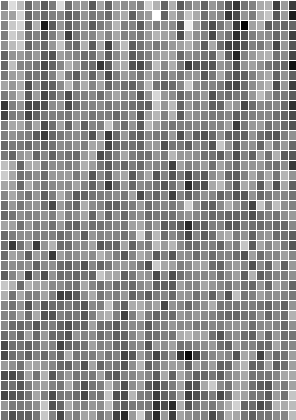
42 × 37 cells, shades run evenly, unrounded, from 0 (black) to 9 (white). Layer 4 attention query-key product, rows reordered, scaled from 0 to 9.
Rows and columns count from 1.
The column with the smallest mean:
30
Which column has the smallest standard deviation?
10
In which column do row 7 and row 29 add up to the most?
2
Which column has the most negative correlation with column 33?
37
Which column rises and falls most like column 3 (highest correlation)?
15
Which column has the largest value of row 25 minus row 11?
31
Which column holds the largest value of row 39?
27
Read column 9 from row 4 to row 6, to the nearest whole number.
2 4 5
